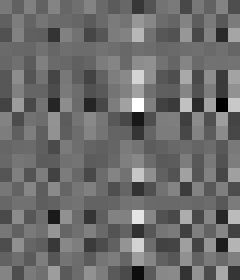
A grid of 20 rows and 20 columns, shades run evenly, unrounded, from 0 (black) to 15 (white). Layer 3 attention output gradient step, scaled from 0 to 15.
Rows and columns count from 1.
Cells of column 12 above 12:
4
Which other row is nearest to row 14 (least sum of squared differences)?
1
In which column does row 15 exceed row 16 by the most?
5
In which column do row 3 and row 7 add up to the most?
12
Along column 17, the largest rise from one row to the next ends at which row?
9
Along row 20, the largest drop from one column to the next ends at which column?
20
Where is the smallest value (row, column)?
8, 19
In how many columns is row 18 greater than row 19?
9
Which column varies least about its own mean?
7
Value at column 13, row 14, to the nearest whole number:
5
